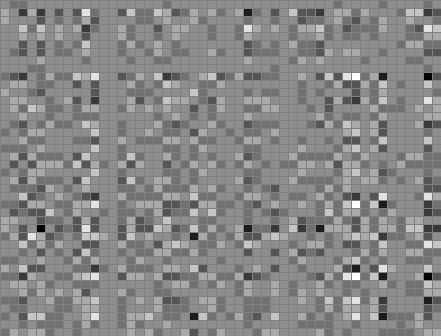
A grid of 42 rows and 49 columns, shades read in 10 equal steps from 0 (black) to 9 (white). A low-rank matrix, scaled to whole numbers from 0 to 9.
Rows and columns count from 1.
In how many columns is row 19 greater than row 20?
19
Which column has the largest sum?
10
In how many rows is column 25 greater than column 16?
18
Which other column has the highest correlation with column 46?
33
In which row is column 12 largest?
30
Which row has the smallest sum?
29
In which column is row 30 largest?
4
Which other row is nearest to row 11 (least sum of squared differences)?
13
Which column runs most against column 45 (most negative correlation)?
15
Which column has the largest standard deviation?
48
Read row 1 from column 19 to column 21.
4 5 5
